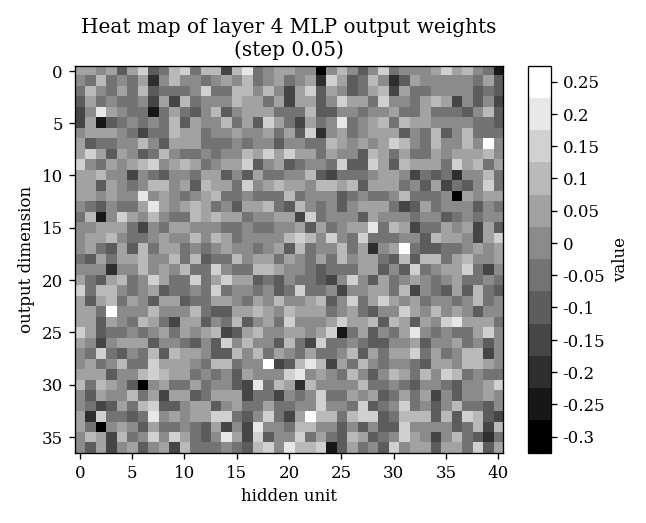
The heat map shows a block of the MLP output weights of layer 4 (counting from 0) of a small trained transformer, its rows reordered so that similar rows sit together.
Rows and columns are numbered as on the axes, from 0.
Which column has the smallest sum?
40
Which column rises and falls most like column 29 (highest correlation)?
16
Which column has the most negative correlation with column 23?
29
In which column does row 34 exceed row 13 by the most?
31
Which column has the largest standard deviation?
2
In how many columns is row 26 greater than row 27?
16
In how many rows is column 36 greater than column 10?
15
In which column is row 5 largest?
25
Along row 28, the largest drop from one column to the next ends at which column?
19
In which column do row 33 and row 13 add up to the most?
7
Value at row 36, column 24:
-0.25
